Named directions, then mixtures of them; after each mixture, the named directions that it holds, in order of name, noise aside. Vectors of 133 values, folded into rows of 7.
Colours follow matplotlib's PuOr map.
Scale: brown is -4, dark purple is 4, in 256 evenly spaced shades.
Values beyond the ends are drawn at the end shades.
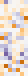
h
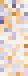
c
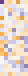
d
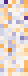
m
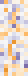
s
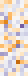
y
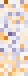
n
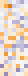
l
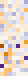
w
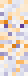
y.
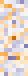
l, s.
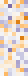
l, m, y.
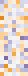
d, h, w.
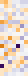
l, w, y.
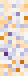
h, n, y.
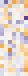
m.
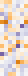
y.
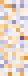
c, l.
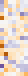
d, w.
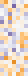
c, n.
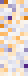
d, m, s.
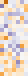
n, w.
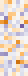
y.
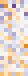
c, n, w.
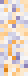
s.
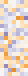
h, n, s.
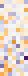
h, s, w.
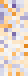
c.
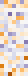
d, n, w.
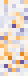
h.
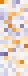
c, d, y.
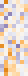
n, s, w.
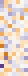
d, w.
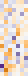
s, w.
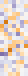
c, s, y.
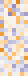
c, d.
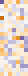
d.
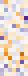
h.
